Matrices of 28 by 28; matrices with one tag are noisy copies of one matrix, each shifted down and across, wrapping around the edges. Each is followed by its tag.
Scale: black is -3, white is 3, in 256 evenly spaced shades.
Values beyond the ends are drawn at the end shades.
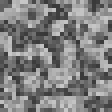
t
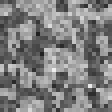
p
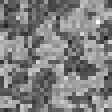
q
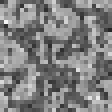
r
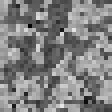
q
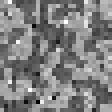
r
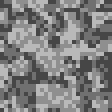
p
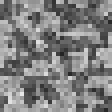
t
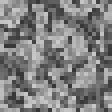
r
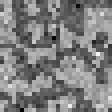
p
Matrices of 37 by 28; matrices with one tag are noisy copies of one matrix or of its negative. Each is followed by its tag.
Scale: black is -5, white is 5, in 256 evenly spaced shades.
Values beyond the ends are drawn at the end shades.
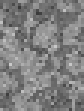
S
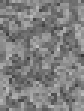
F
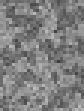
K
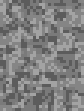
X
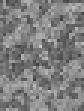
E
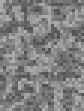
X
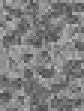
E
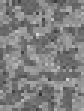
X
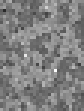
F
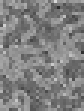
E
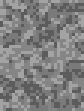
E
